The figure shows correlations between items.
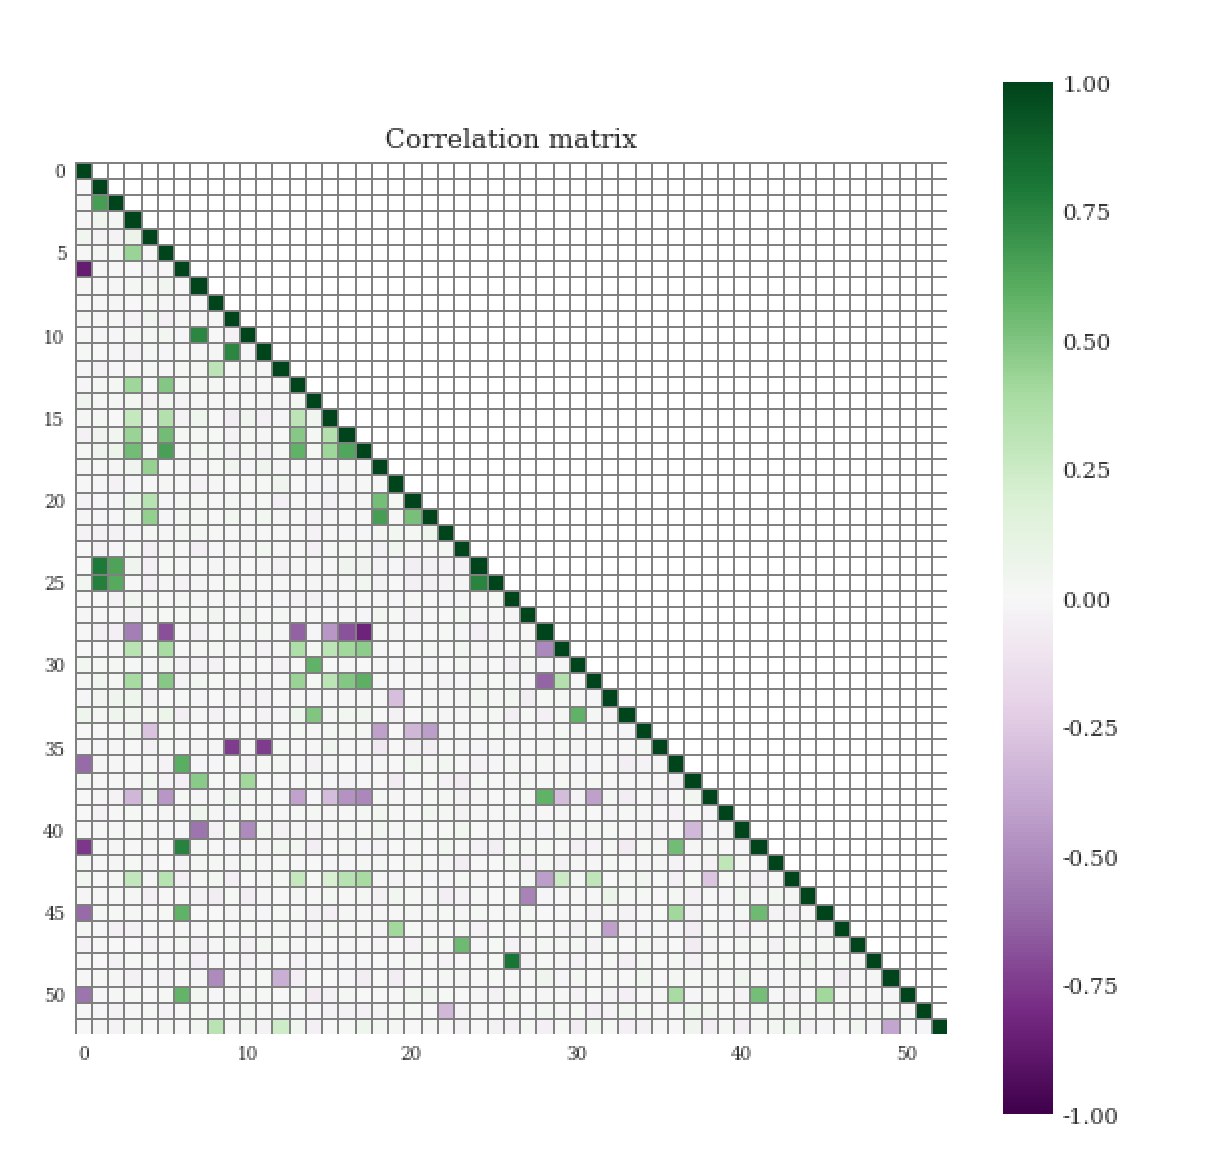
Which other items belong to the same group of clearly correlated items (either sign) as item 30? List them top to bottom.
14, 33
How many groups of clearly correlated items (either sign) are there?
14
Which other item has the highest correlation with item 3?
17
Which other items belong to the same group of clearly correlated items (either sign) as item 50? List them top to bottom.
0, 6, 36, 41, 45
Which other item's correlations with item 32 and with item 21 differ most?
18
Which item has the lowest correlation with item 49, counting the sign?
8
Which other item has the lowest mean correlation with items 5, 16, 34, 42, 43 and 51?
28
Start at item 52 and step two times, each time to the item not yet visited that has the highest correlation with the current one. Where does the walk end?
12
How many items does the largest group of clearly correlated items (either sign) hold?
11
